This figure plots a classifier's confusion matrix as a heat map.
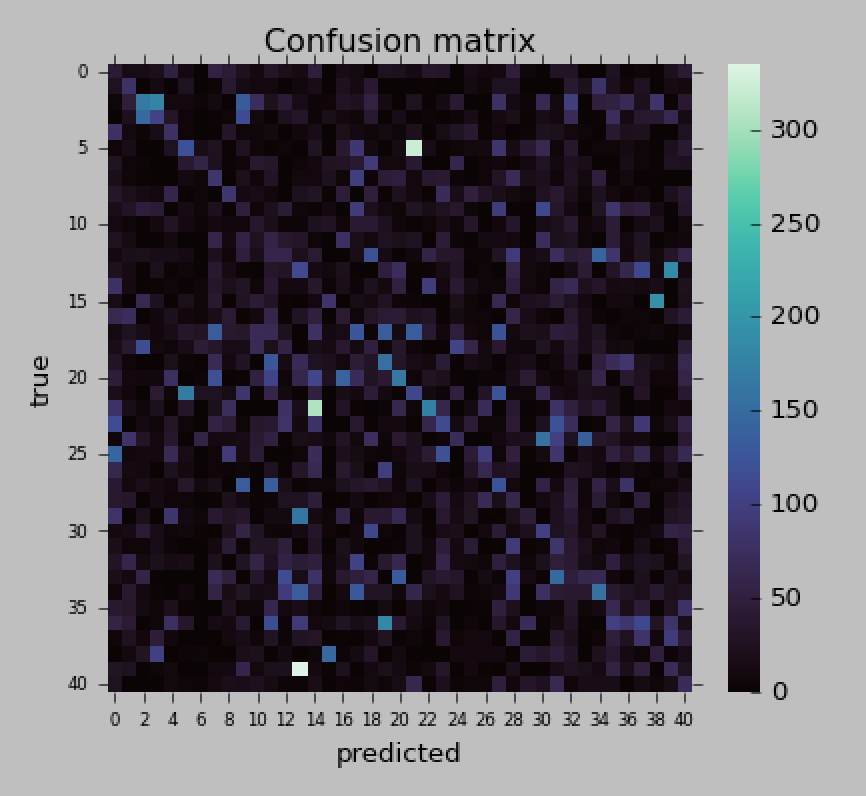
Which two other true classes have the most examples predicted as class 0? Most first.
25, 23
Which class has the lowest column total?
6
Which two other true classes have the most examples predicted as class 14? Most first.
22, 20
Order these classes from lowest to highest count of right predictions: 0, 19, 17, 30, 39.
0, 39, 30, 17, 19
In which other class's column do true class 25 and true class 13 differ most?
39
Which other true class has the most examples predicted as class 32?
2
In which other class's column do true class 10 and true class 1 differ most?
34
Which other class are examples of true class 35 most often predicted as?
40
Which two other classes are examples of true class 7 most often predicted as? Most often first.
17, 28
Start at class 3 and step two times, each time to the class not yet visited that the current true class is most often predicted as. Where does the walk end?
9
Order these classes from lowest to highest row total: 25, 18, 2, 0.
0, 18, 25, 2
